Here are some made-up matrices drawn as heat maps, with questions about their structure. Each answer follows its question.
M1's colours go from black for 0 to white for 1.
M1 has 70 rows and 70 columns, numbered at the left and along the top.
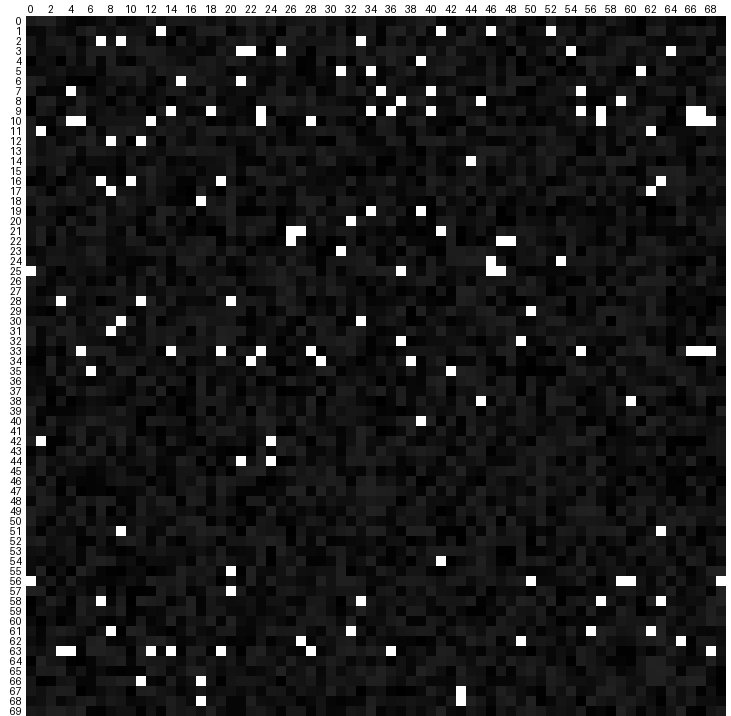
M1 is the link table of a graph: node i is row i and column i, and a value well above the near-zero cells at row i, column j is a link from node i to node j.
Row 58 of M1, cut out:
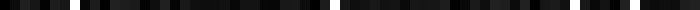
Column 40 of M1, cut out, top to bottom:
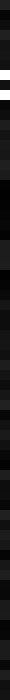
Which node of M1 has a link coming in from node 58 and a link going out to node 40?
node 7
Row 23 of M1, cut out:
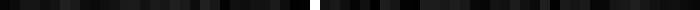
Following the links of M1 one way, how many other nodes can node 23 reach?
5
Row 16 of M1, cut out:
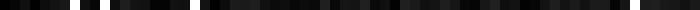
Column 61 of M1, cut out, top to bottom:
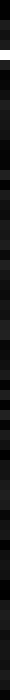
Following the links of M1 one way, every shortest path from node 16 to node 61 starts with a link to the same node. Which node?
node 10
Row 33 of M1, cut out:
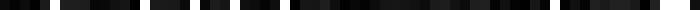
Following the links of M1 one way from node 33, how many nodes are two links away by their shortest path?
10
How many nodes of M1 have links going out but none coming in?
5
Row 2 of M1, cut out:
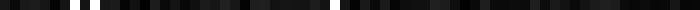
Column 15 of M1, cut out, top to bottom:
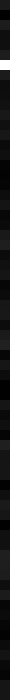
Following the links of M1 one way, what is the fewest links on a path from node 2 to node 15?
4
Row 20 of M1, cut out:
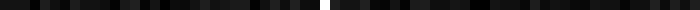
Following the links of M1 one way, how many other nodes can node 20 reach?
3
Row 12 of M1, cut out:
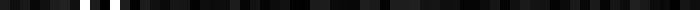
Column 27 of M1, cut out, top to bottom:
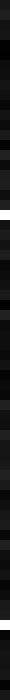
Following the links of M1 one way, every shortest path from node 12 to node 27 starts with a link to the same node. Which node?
node 11
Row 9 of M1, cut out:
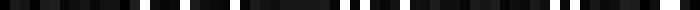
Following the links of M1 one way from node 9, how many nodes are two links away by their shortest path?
10
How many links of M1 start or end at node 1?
6
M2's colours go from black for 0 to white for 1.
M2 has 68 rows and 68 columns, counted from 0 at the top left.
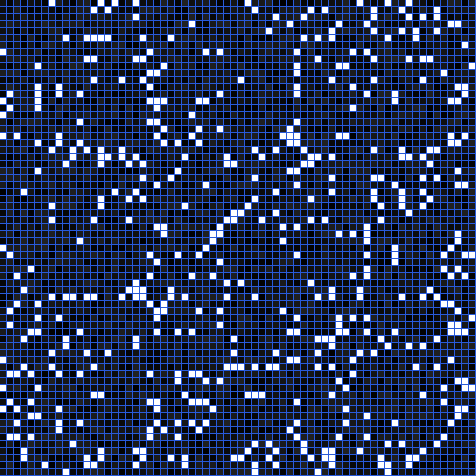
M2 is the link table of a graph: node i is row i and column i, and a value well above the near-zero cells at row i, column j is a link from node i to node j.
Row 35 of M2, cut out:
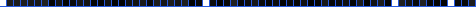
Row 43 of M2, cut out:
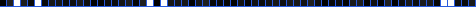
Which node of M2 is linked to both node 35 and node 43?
node 64
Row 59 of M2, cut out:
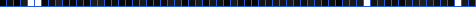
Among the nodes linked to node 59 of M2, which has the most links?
node 65
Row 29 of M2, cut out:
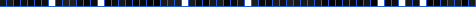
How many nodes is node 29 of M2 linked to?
7
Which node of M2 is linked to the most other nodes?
node 42
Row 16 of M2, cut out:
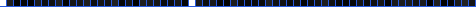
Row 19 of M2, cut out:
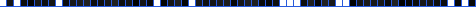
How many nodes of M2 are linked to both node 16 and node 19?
2
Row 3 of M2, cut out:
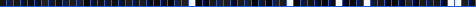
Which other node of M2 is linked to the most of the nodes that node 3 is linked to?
node 47
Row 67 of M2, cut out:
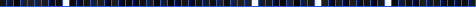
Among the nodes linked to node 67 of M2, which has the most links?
node 36
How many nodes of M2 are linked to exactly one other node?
1
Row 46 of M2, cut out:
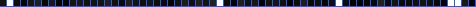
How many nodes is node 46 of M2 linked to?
5
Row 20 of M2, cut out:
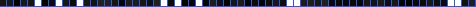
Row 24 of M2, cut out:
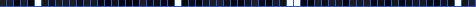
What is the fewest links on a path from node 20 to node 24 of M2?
2
